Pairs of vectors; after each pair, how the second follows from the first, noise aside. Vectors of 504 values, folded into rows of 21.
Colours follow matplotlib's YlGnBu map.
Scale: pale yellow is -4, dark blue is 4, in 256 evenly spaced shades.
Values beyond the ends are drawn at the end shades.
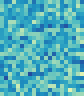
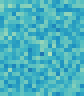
wrapped around, negated, shrunk.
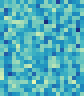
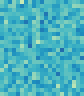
wrapped around, negated, shrunk.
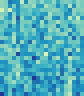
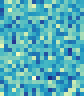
sign-scrambled.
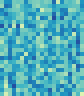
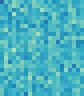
reversed, negated, shrunk.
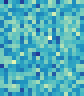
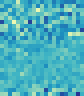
reversed, partly zeroed.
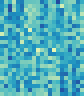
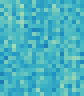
reversed, negated, shrunk.
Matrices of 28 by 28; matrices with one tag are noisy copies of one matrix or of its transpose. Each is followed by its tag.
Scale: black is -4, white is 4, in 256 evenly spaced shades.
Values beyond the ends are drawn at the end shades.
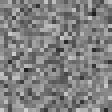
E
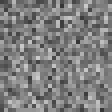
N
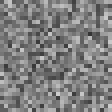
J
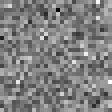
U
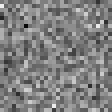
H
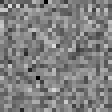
H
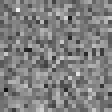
N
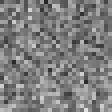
U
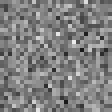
N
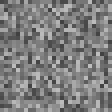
N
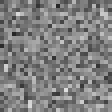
N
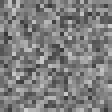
E
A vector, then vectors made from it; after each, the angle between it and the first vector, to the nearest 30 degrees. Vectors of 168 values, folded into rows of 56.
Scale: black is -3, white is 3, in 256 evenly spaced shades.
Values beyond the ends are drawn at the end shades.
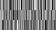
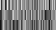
120 degrees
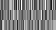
150 degrees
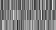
150 degrees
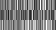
120 degrees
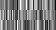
60 degrees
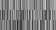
120 degrees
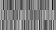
60 degrees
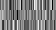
30 degrees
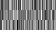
150 degrees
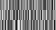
60 degrees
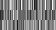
150 degrees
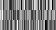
30 degrees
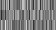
90 degrees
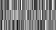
150 degrees
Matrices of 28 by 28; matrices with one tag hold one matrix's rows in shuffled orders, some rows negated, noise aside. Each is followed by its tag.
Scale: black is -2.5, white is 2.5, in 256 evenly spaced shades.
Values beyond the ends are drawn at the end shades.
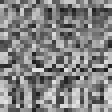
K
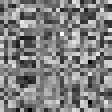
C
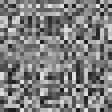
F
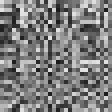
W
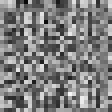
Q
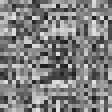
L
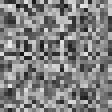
Q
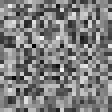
Q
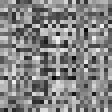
L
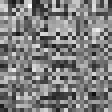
L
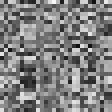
C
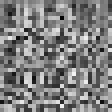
Q
